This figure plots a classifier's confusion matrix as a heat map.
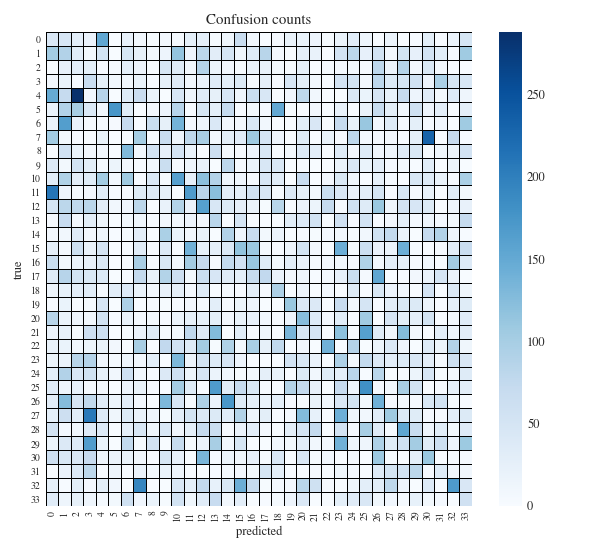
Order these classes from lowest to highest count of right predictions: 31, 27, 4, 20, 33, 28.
31, 33, 4, 27, 20, 28
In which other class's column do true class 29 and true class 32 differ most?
7
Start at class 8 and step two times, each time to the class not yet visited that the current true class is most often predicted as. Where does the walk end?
1
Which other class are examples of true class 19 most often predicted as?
6
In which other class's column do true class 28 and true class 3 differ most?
25
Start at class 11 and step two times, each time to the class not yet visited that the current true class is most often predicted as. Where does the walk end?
4
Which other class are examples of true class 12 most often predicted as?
26
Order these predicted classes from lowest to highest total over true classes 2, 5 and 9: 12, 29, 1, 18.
29, 1, 12, 18
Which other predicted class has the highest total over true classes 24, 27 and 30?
3
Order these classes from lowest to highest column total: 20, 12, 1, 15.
15, 20, 1, 12
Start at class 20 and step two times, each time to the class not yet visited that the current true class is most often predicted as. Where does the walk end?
13
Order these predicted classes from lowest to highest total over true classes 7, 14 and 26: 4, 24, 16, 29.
29, 4, 24, 16
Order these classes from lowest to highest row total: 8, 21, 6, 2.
2, 8, 6, 21
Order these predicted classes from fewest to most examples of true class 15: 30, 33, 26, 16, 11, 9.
30, 26, 9, 33, 16, 11
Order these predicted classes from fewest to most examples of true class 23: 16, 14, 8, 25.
16, 8, 14, 25
